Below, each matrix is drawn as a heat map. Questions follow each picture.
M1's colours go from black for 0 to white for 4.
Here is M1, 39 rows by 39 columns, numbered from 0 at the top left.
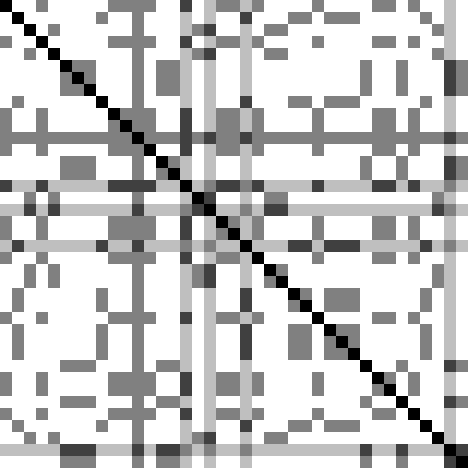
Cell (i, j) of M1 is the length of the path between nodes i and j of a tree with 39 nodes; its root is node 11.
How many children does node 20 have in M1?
8
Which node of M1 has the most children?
15
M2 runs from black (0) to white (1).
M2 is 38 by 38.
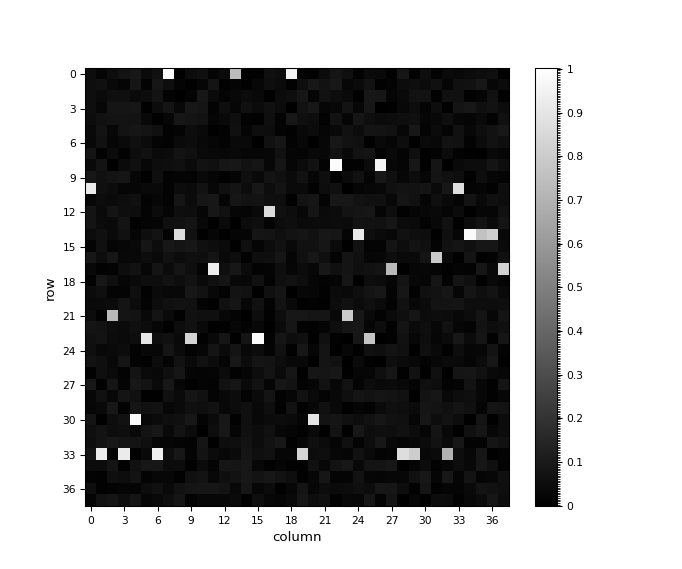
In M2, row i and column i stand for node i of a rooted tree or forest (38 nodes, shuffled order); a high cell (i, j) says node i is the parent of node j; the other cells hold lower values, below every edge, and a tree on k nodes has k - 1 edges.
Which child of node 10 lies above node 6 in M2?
33
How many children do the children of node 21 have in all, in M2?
4
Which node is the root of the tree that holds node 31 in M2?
12
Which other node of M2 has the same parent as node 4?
20
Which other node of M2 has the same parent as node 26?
22
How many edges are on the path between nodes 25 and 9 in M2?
2
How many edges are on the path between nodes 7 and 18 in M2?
2
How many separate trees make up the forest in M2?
6
